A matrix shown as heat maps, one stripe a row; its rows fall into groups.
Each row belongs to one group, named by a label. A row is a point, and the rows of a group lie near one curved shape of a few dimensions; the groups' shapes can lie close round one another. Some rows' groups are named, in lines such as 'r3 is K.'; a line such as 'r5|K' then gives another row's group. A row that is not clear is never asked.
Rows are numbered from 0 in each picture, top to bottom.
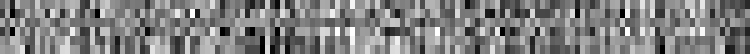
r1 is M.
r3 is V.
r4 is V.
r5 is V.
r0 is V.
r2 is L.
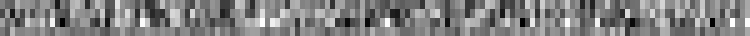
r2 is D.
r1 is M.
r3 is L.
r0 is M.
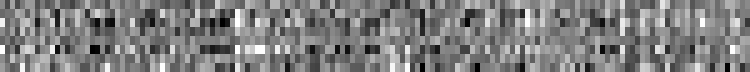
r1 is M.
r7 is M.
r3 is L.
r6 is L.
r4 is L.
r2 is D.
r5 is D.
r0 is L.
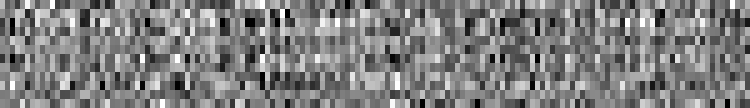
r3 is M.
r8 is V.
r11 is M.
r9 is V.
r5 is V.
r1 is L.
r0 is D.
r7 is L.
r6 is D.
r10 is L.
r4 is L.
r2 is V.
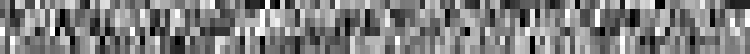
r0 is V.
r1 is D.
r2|D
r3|D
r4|V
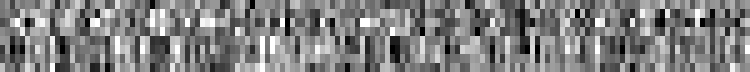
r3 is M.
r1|M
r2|L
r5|D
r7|D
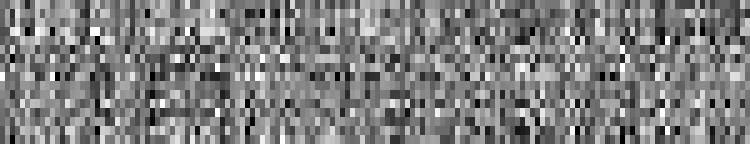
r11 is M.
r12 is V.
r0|L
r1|V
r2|L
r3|L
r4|M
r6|M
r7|V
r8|D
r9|L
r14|M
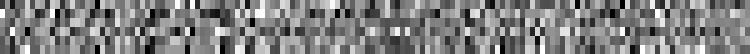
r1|D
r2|M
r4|M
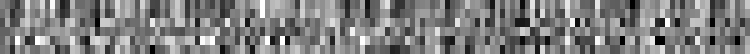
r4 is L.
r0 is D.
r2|M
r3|V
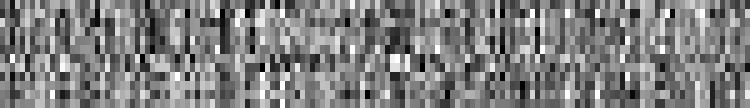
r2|D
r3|M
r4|M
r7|V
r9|L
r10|D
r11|L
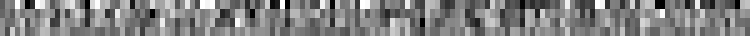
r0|L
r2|M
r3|L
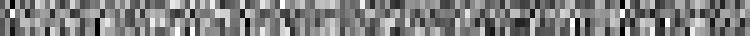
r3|M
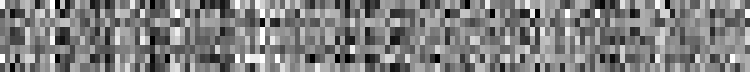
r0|D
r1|D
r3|D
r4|D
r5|V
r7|M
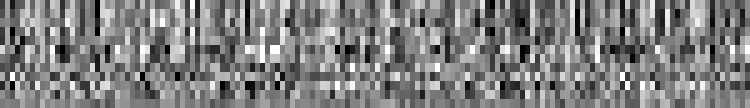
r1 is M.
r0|M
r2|M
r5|D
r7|V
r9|V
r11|L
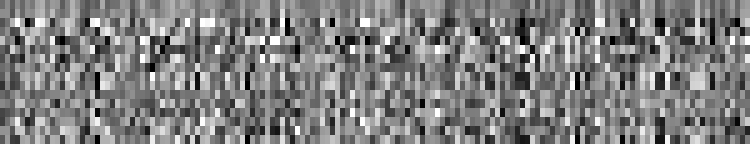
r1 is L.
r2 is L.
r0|L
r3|M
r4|D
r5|V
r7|M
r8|M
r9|M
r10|V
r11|M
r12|V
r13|L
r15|M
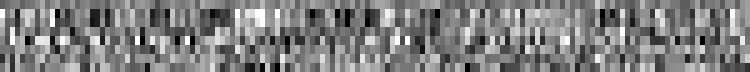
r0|L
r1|D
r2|D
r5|M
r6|L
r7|V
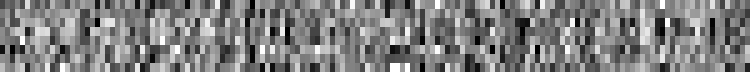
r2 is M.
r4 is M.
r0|V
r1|V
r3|L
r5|D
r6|M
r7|V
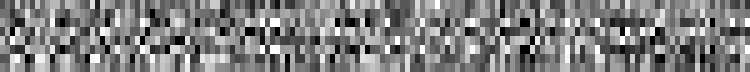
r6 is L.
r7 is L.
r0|V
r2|D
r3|V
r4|V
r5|D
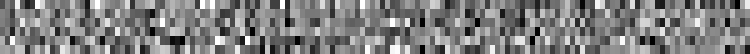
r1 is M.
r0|L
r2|M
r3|M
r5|V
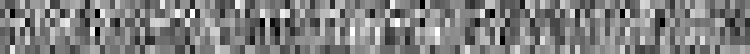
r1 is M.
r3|V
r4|V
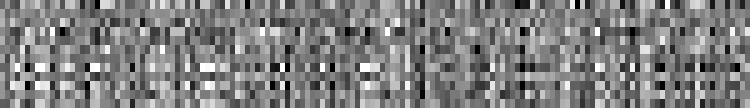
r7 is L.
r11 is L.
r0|M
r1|L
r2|V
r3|D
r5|M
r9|L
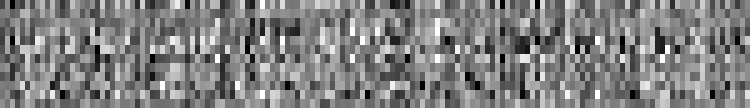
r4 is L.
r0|D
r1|L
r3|V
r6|V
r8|M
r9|M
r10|D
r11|L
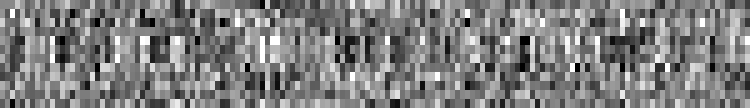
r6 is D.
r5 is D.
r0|V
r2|D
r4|D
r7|M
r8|V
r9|V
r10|V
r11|M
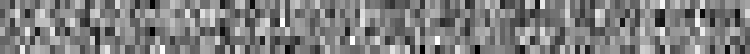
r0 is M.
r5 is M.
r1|L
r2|L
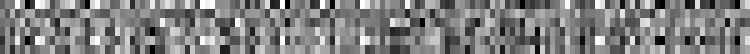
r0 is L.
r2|M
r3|M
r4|L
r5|M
